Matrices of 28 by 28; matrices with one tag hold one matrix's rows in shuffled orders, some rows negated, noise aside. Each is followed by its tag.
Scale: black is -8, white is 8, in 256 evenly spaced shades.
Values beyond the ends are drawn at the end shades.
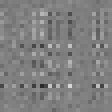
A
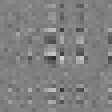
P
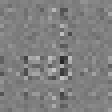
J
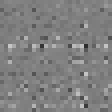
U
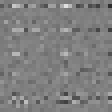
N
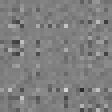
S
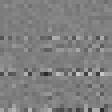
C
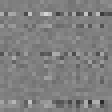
C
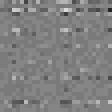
N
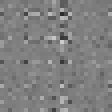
J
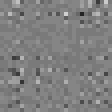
S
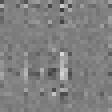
J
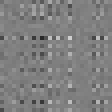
A
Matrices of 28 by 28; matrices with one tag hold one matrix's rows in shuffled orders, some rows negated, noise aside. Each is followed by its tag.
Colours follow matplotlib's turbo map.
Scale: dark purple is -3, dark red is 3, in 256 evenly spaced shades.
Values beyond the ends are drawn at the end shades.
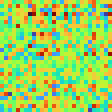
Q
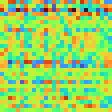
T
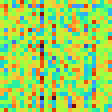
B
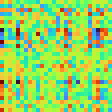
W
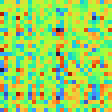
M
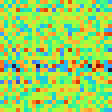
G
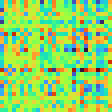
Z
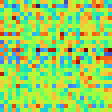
G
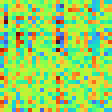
M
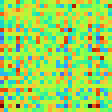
W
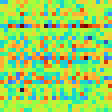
T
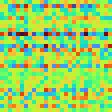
T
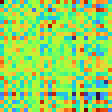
Z
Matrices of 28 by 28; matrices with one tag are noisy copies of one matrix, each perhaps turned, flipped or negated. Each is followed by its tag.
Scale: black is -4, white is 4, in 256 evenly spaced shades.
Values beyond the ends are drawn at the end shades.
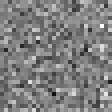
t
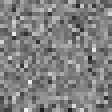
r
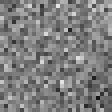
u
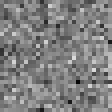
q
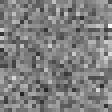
q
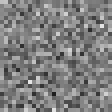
t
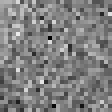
u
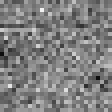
q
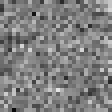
r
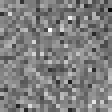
u
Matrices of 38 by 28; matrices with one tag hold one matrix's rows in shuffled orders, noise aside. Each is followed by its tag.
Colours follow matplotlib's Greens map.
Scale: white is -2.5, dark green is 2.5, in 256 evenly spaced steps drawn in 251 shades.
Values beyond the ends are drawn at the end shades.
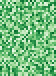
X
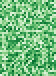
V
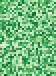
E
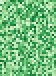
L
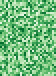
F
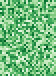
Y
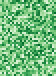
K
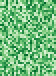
F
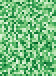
F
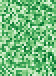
K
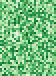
L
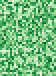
E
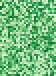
V
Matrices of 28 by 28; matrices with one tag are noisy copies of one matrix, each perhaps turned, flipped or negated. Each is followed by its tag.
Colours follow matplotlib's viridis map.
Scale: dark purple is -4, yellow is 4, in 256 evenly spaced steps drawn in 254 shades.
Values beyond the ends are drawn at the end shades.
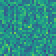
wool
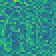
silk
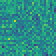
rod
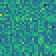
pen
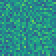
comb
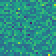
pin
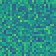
comb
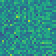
comb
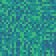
rod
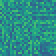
rod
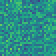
pen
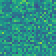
pen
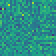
rod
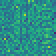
comb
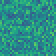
silk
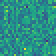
wool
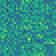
pen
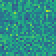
pen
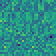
pen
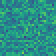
wool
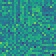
rod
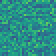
wool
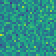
pin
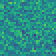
pin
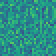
wool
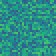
wool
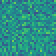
comb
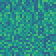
pen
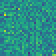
comb
